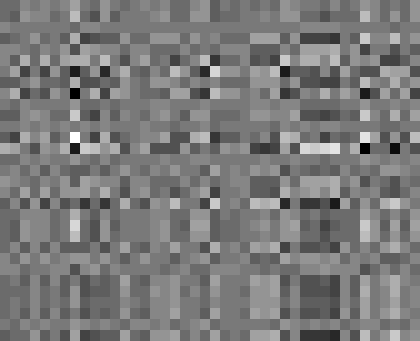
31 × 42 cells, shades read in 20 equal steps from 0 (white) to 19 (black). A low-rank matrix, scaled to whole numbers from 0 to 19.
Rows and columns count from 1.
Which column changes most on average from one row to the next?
8
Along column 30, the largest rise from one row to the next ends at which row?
14
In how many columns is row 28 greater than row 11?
14
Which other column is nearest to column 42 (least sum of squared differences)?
30
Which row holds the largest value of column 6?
13
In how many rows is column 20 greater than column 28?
13
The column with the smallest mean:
37
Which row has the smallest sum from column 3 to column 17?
6
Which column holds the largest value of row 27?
34
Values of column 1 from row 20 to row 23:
11 11 11 11
